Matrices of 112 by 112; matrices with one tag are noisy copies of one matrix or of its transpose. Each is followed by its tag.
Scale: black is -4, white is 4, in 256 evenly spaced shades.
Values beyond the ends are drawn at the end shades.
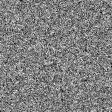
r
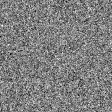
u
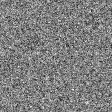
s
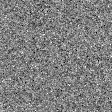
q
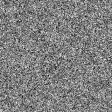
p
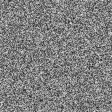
q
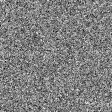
s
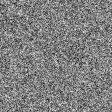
p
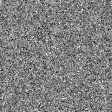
s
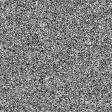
s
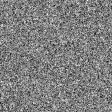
u
